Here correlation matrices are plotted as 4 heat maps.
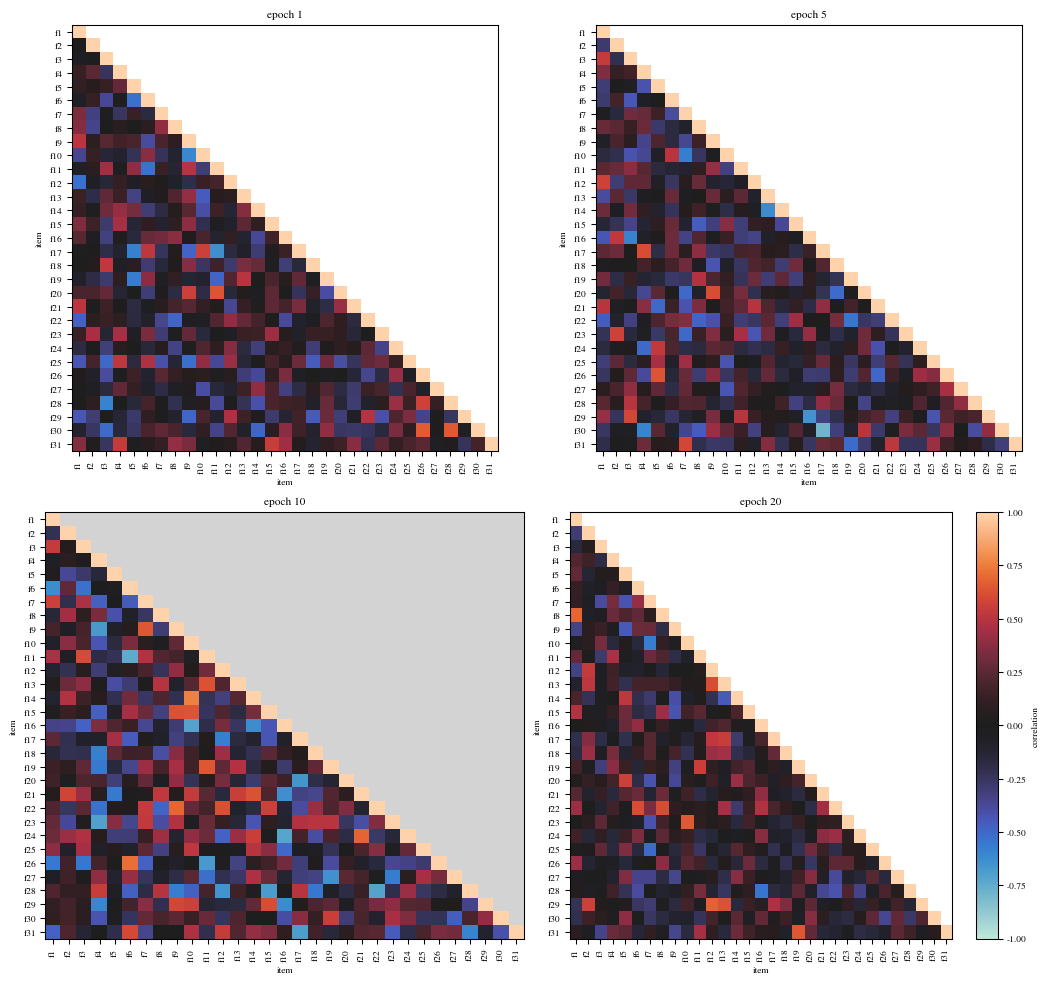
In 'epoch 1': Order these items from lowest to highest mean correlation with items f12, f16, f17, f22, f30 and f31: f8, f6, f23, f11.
f11, f23, f8, f6
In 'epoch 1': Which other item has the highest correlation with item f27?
f14
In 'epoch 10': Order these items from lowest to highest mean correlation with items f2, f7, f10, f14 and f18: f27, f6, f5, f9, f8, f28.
f28, f5, f8, f27, f6, f9
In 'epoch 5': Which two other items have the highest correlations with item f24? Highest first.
f5, f26
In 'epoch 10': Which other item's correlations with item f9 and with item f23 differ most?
f17
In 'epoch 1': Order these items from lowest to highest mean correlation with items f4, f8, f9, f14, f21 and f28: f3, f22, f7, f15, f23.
f22, f3, f7, f23, f15
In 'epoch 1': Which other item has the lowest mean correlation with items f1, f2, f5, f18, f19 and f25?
f29
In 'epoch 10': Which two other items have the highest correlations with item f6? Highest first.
f26, f31
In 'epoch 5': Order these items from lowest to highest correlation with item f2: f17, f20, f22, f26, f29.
f29, f22, f26, f20, f17
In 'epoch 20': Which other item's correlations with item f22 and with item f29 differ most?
f6
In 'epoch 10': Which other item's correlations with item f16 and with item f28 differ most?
f24
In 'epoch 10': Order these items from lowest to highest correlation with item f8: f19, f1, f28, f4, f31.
f1, f31, f19, f4, f28
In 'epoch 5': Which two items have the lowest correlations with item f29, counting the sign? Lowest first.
f16, f25
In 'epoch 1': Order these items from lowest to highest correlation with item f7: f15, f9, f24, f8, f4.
f4, f15, f24, f9, f8
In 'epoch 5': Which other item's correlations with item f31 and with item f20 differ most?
f7
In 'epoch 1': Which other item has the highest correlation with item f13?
f19
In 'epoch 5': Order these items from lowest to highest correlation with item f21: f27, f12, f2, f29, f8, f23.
f27, f2, f23, f29, f8, f12
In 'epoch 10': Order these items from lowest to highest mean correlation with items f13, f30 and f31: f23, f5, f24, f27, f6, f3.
f5, f27, f23, f6, f3, f24
